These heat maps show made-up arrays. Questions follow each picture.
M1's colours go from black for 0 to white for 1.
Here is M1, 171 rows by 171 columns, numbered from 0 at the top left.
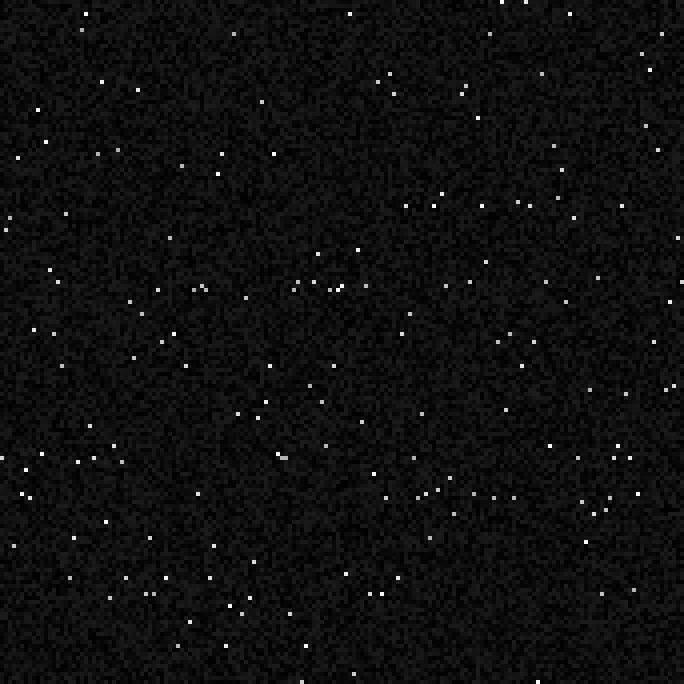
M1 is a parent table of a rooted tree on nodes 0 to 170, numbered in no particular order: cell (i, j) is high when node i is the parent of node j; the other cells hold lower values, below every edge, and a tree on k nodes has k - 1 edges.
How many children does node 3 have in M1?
3
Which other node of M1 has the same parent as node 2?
143
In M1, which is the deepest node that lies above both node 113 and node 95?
128
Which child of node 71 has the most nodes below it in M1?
85
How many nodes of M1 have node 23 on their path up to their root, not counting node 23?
5
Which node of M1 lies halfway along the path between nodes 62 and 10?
69
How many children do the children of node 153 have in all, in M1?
6
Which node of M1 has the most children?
114
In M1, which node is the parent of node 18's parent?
170
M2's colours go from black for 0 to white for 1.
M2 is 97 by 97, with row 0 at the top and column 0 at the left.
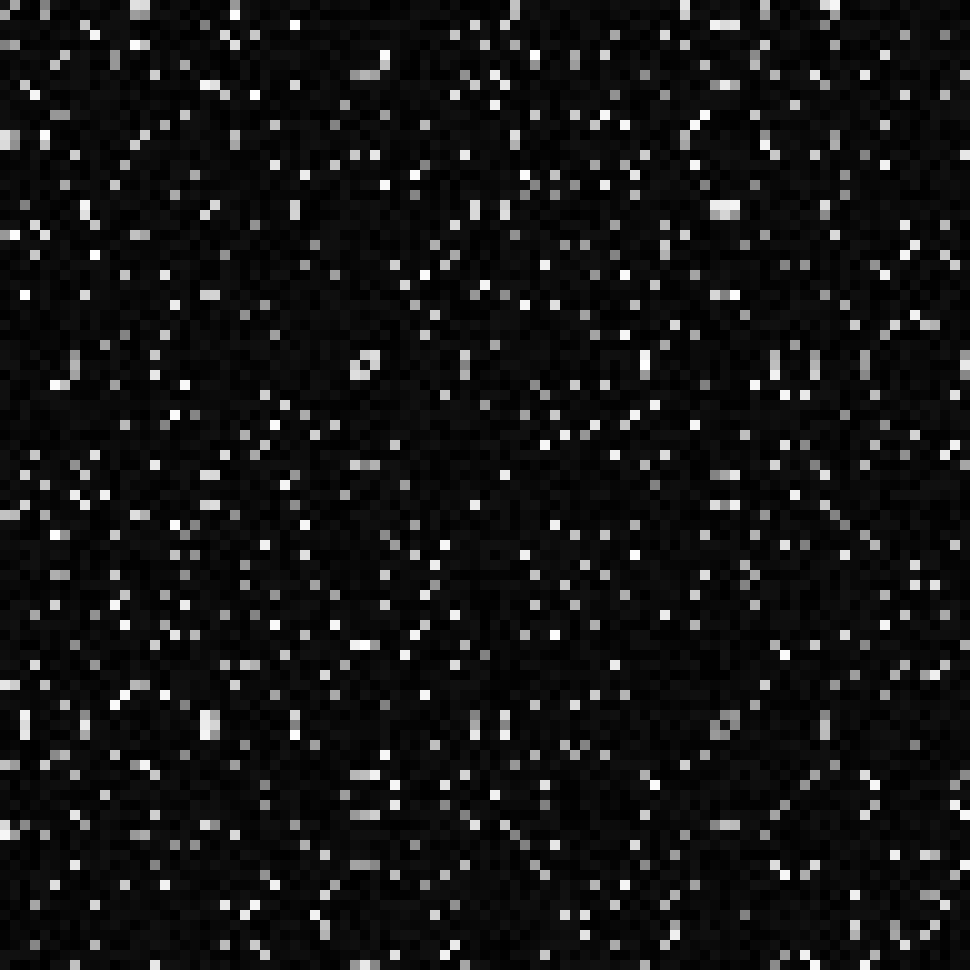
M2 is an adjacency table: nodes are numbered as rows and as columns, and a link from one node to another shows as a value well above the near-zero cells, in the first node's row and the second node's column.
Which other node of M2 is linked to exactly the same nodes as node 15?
node 36
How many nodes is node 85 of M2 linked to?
5
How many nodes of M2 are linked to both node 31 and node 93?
1
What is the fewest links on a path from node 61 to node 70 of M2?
7
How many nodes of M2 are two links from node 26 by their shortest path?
7
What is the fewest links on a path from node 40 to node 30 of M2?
4
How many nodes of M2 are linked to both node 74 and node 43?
5
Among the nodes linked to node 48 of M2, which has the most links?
node 4
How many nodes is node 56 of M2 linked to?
5
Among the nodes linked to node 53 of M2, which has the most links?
node 86
